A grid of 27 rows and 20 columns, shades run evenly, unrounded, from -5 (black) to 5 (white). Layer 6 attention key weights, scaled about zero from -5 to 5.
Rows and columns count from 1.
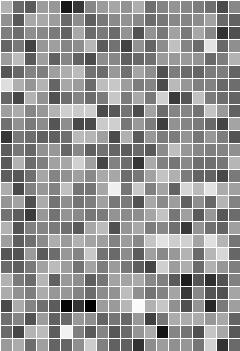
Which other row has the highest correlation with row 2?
3
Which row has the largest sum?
19
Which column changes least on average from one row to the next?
11
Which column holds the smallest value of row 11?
1
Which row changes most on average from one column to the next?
26
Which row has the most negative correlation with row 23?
20
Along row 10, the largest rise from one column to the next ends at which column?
9
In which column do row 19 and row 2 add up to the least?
2
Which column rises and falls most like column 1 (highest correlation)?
4
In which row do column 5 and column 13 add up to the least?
25
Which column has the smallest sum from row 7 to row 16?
12
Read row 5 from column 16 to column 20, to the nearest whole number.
1 1 -1 0 2
